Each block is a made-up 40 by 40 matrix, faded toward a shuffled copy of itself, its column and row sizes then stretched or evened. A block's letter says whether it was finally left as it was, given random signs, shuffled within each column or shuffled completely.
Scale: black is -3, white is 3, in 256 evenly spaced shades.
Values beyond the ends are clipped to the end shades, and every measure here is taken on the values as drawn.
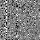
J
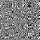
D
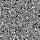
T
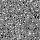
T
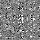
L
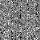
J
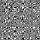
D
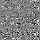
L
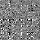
L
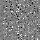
J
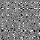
D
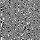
J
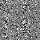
J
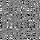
D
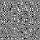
D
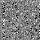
J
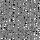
J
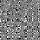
D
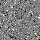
T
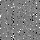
J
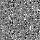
J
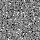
T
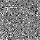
L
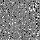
J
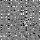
D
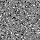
T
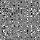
L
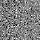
J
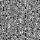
J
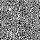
J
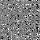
L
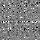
L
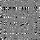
D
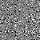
L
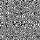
L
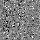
J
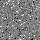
T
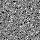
T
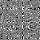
D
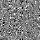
J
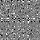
D
